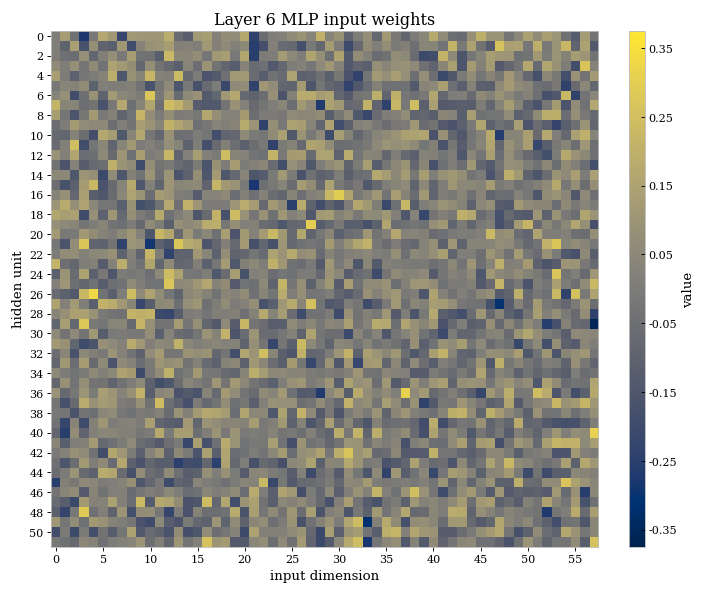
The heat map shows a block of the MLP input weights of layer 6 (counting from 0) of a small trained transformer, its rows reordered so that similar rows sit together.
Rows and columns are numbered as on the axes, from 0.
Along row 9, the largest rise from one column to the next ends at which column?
23
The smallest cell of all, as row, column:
29, 57
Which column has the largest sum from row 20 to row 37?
3
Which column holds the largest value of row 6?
10
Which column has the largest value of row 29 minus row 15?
9
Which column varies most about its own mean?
12
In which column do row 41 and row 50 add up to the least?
14
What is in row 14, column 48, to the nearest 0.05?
0.2
